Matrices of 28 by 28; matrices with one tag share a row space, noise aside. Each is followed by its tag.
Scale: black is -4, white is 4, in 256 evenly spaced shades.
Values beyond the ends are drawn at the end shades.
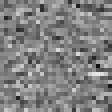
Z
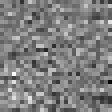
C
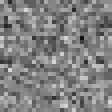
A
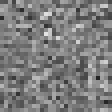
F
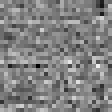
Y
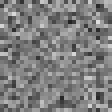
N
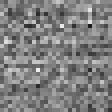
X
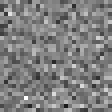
A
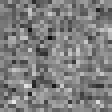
C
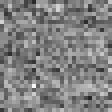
X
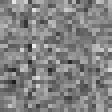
C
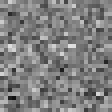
N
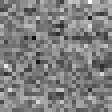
X
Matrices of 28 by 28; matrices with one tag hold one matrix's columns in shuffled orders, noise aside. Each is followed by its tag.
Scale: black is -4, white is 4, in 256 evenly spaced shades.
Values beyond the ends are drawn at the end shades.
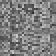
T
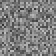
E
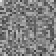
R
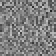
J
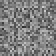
E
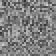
J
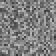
E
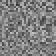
J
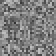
R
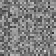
E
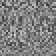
J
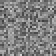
E
